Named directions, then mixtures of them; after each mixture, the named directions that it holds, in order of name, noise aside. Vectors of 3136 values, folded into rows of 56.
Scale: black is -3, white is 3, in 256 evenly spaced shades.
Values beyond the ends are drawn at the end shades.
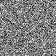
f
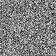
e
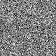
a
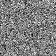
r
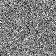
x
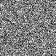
f.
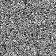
r.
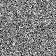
a, f.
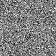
a, x.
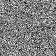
a, r, x.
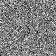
x.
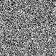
a, f, r.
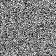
f, r.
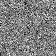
r, x.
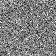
x.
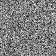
e.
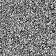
e.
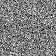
a.
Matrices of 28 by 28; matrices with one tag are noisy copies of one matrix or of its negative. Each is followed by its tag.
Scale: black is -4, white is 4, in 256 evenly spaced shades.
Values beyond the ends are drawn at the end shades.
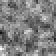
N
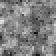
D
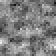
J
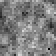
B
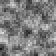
N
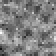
N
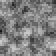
J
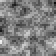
J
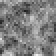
D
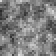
B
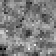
N
